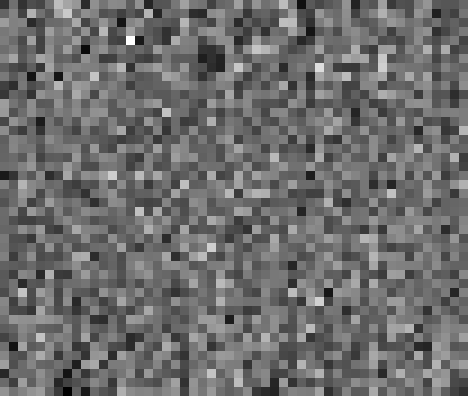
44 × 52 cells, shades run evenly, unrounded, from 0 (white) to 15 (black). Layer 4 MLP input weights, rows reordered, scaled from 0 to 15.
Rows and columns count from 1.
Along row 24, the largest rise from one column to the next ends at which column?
17
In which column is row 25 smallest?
24
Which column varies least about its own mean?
41
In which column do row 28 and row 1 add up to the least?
21
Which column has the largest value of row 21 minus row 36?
44
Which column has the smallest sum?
36
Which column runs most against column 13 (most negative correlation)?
1
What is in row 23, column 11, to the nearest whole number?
12
